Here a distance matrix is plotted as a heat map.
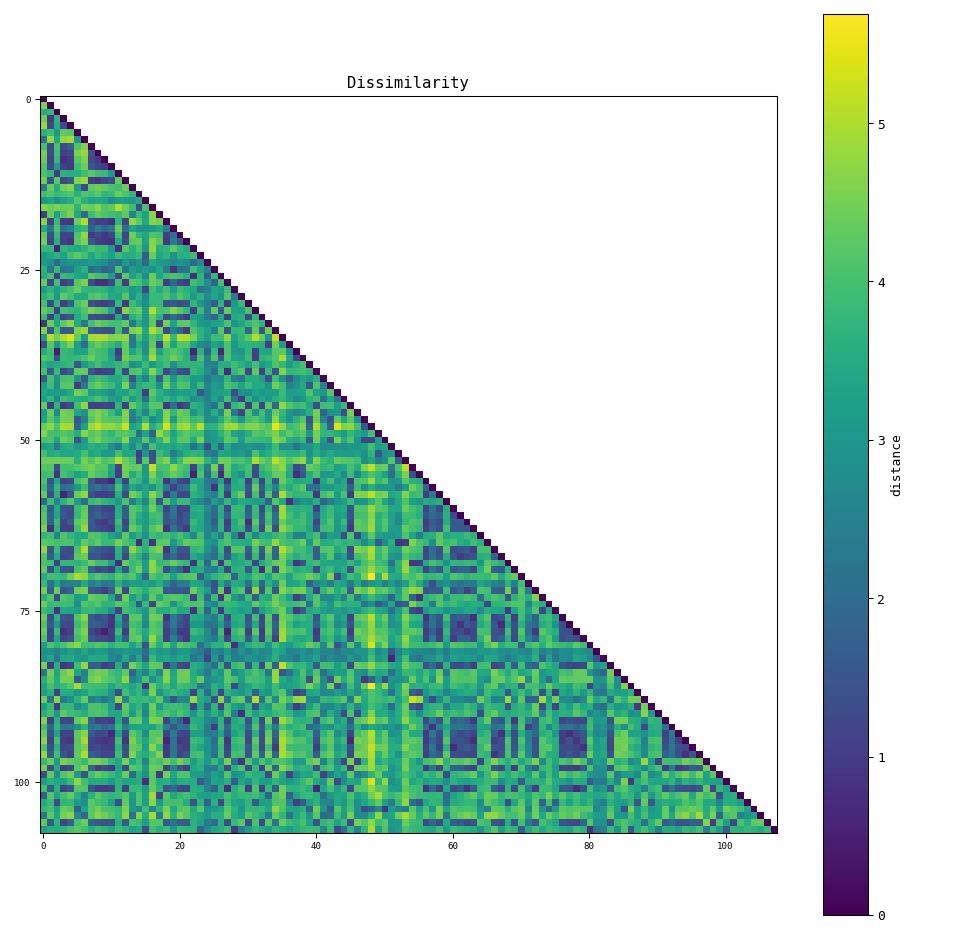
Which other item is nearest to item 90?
29
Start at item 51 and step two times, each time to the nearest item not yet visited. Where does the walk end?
24
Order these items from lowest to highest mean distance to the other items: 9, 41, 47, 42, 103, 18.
9, 18, 41, 103, 42, 47
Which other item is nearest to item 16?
65
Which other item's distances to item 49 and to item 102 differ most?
17
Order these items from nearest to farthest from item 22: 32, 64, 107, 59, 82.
82, 64, 59, 32, 107
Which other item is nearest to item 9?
78
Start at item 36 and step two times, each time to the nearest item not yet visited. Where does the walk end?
99
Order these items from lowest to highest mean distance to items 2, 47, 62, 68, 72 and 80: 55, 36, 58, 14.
55, 58, 36, 14
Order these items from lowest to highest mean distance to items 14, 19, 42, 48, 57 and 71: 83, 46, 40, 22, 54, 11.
83, 40, 46, 22, 11, 54
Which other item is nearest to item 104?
50
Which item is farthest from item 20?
35
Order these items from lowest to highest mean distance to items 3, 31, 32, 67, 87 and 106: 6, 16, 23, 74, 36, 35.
23, 36, 74, 6, 16, 35
